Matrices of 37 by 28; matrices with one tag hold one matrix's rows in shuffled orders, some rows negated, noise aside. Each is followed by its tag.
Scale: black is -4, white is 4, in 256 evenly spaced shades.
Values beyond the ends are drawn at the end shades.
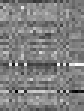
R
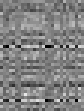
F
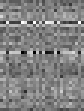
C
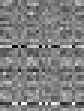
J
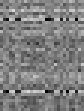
F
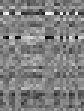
F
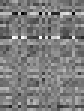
J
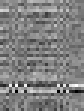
R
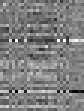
R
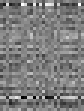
C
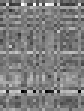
C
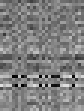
J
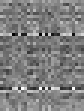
J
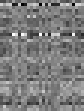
J
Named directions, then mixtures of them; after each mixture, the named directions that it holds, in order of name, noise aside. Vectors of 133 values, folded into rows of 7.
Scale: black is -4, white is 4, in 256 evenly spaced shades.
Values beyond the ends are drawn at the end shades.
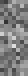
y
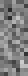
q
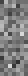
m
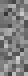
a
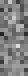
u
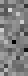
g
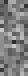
g, u, y.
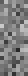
a, g, m.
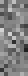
g, y.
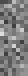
y.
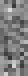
m, q.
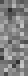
m, q.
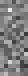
g, q, y.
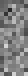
a, q, u.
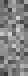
q, u, y.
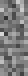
m, u.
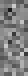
a, q.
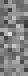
a, u, y.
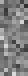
a, g, q.
